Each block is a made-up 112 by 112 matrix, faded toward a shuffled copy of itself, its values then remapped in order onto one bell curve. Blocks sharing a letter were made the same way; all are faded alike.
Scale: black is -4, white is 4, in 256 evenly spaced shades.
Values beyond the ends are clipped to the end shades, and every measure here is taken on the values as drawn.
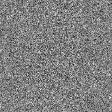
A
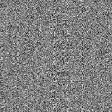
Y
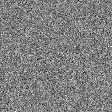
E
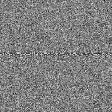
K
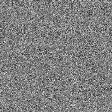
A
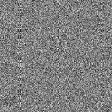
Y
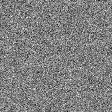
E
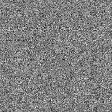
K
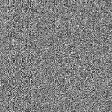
Y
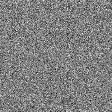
A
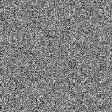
Y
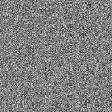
Y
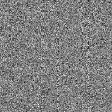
Y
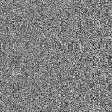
Y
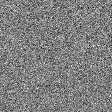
E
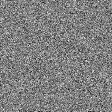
E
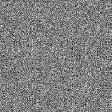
Y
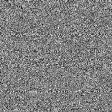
K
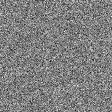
E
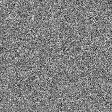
A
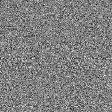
K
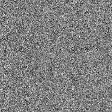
A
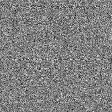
K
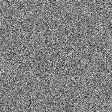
A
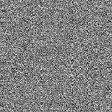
Y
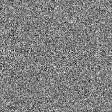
K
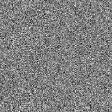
Y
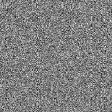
Y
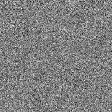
K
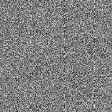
Y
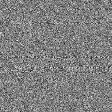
K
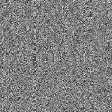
Y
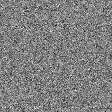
E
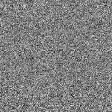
K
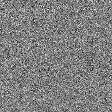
A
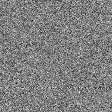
E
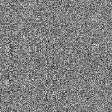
Y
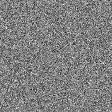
E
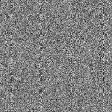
Y
